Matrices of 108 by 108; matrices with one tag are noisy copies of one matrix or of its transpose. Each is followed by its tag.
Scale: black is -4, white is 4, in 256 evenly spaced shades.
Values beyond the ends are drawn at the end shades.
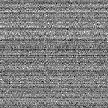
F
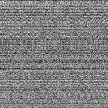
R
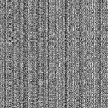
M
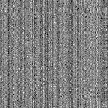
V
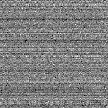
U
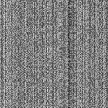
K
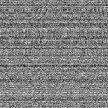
M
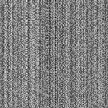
F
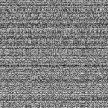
M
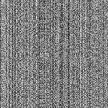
R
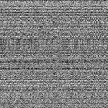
R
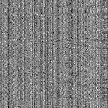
V
